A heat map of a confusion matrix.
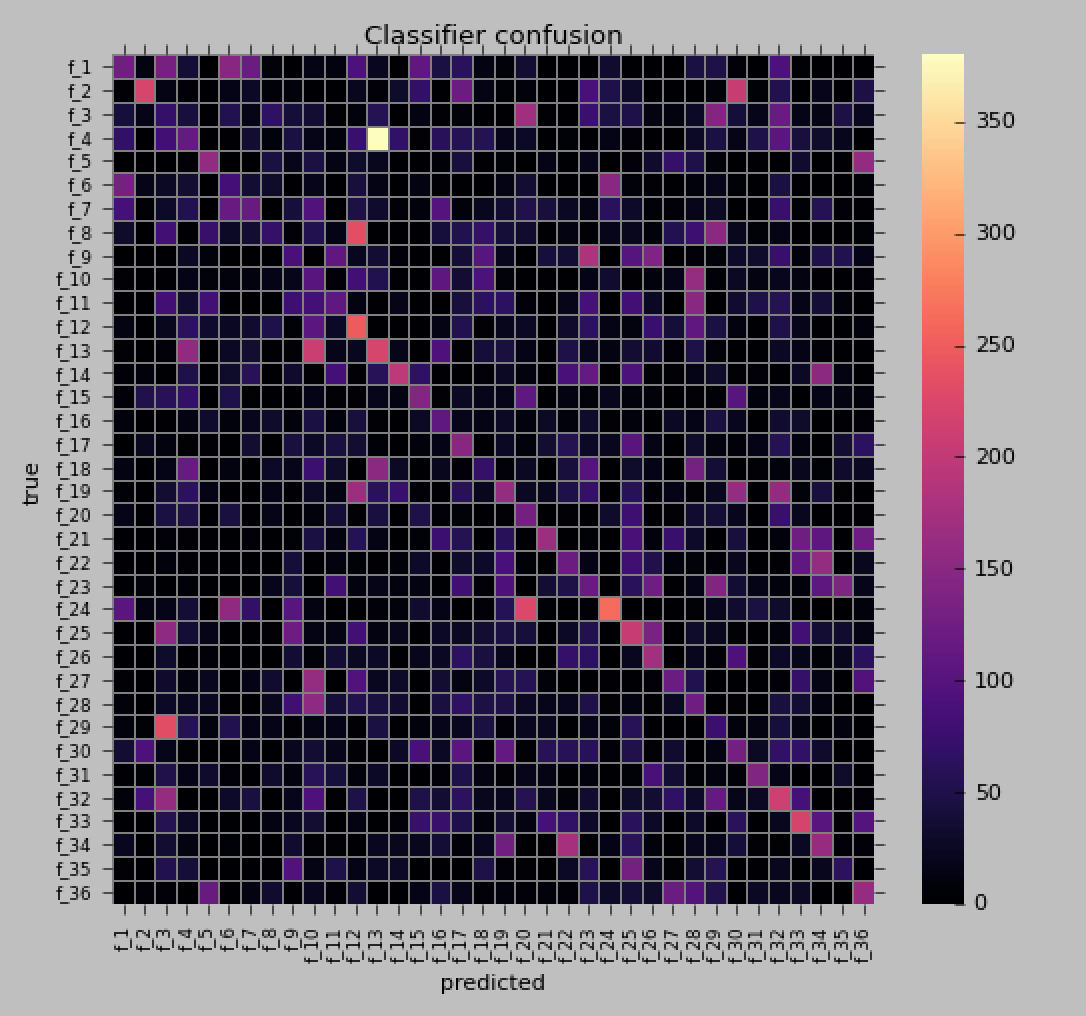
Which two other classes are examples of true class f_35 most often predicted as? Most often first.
f_25, f_9
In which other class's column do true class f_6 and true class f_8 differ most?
f_12
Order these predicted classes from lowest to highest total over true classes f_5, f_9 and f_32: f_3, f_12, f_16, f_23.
f_16, f_12, f_3, f_23
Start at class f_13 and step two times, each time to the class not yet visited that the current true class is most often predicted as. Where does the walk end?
f_28
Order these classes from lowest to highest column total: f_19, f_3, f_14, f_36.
f_14, f_36, f_19, f_3
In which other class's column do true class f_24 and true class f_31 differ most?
f_20
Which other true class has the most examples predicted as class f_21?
f_33
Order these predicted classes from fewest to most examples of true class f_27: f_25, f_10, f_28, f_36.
f_25, f_28, f_36, f_10
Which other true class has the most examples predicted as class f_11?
f_9
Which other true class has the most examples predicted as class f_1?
f_6
